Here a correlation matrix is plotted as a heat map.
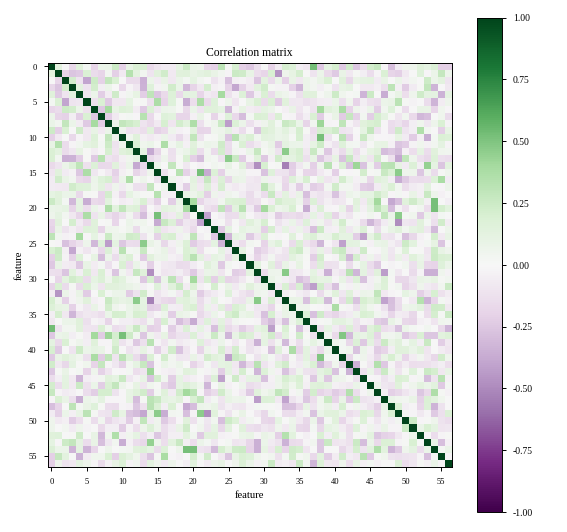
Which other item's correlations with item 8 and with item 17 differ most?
38
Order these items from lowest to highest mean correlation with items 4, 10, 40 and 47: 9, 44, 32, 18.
18, 44, 32, 9
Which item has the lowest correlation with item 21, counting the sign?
22
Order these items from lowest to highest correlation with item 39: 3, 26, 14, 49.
26, 3, 49, 14
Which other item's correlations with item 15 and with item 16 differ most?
49
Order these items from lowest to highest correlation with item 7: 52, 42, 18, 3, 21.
52, 18, 3, 21, 42
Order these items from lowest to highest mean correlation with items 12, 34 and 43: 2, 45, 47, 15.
15, 47, 2, 45
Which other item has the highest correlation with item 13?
25
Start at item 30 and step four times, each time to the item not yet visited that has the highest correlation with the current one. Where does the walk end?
46
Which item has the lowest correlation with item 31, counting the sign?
37
